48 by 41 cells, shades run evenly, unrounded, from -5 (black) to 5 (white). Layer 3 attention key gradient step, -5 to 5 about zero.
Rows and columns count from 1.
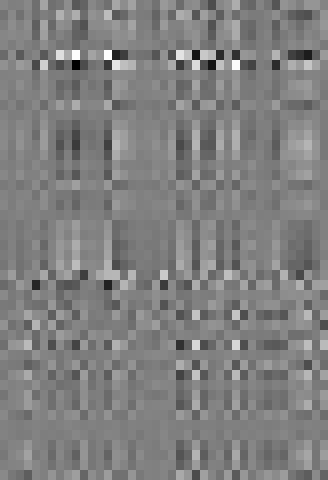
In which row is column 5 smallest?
29
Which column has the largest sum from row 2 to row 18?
30
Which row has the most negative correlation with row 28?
31
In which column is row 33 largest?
5
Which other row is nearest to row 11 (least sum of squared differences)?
25
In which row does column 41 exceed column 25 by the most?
6
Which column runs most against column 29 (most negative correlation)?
11
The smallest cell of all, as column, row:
10, 7
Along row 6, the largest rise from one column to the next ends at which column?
26
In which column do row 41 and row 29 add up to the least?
14
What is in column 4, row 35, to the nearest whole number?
2
